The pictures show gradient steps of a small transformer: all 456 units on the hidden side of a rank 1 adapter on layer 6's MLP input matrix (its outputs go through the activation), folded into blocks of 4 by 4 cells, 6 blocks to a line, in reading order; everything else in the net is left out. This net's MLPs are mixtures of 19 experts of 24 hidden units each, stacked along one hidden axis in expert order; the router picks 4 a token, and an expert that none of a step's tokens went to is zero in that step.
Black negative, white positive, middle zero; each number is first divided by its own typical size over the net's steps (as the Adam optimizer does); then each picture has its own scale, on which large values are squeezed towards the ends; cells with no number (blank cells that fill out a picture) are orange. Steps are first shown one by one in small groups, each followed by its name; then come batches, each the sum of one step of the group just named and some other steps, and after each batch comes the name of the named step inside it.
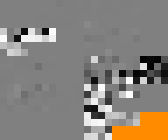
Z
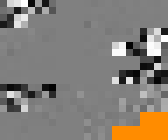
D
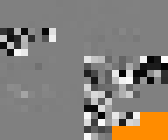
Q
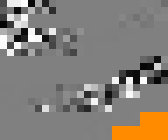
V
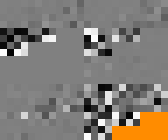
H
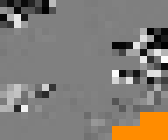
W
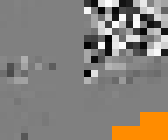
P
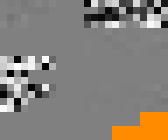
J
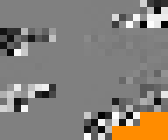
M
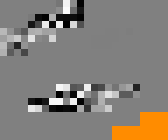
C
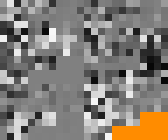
Z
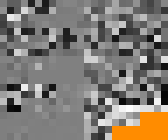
Q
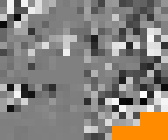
D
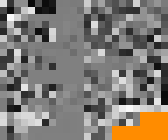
Q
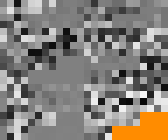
Z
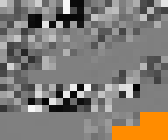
C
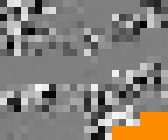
M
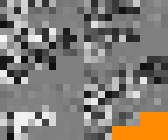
V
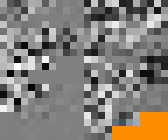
J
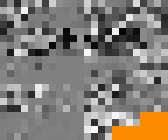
H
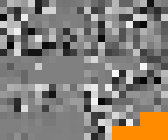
M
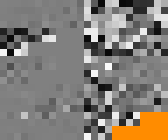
H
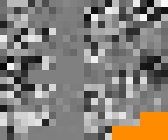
V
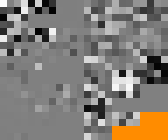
Q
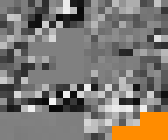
C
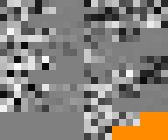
J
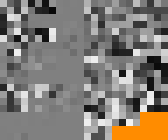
Q
